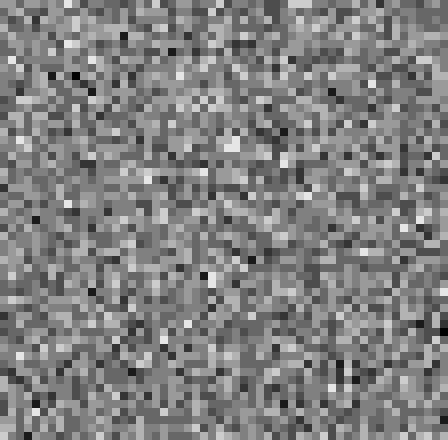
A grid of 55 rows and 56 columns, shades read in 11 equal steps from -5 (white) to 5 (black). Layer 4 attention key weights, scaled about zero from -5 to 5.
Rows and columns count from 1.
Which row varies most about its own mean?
10
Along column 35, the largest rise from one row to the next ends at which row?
44
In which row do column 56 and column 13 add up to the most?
42
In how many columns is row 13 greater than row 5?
23
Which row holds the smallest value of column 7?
7
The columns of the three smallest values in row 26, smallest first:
9, 29, 11
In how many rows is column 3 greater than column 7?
20
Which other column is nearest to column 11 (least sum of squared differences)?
46
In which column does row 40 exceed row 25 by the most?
39
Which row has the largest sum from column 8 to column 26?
21
